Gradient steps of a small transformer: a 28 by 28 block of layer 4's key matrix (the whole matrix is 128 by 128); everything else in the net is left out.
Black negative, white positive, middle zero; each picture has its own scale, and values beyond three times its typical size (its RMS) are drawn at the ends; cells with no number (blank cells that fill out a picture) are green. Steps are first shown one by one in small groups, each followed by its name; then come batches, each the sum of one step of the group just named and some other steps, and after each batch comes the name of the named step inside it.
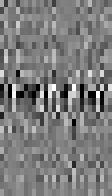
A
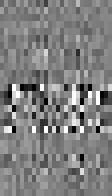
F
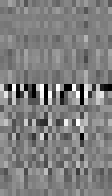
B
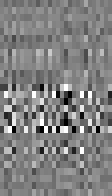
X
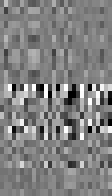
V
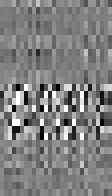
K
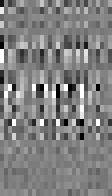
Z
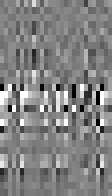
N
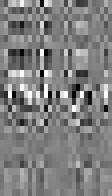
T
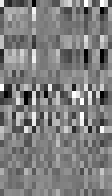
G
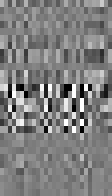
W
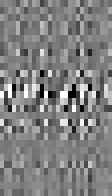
N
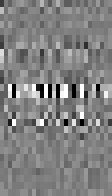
Z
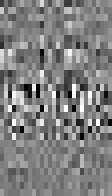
Z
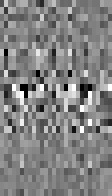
F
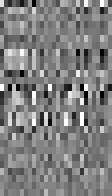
G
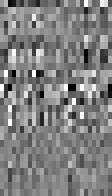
G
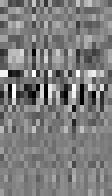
A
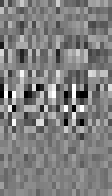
Z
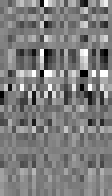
T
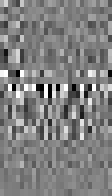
V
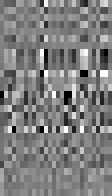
X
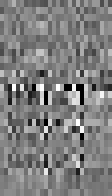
B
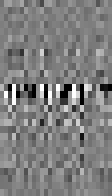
B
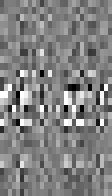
N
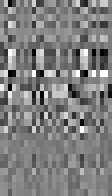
F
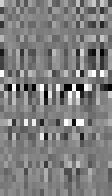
B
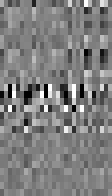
G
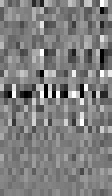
G
